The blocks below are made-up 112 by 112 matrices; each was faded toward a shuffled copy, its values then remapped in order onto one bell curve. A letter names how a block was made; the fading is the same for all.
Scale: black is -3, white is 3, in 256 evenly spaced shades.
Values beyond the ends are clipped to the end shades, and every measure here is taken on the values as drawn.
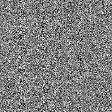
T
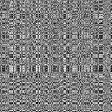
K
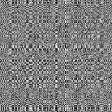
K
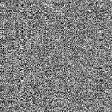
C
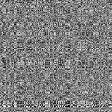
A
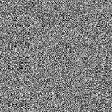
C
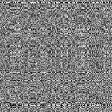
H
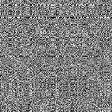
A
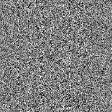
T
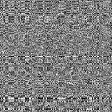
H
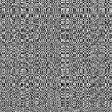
K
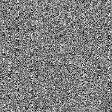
T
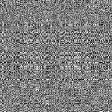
H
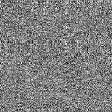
C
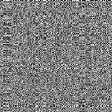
A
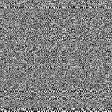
A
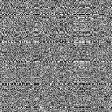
A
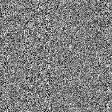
T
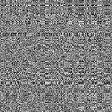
H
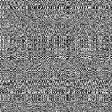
H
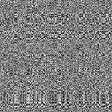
H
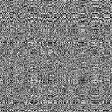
H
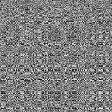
H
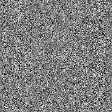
T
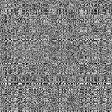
H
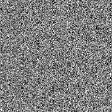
T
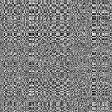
K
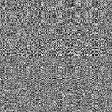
A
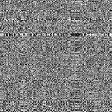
A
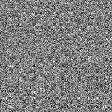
C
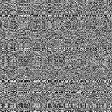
H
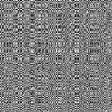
K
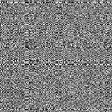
H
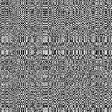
K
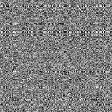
A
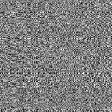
A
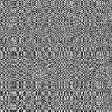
K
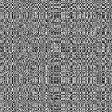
K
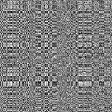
K
